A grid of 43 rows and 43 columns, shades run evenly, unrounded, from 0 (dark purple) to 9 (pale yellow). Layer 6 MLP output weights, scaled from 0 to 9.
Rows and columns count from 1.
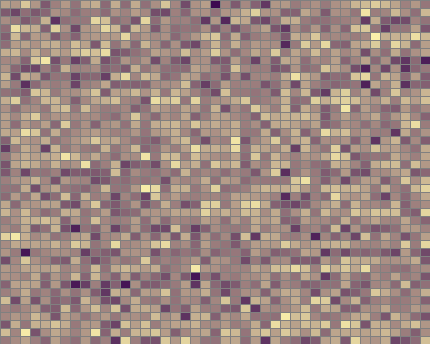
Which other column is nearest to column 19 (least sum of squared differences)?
28
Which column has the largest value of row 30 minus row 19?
1
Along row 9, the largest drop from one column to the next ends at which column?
41
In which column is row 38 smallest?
25
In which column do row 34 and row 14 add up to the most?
35
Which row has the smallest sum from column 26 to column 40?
32
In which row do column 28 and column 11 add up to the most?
7
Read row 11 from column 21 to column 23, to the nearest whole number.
2 4 6
